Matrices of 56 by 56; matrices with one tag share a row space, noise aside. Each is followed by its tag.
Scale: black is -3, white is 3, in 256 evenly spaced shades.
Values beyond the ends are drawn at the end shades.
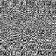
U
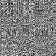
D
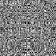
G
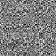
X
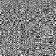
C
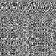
D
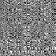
G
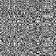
C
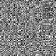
C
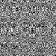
D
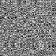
U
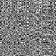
C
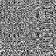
C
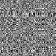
D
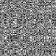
U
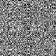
G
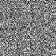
G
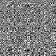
G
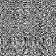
X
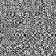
X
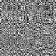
C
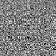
G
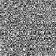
U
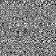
X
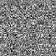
U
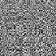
X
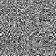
C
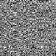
U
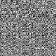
D
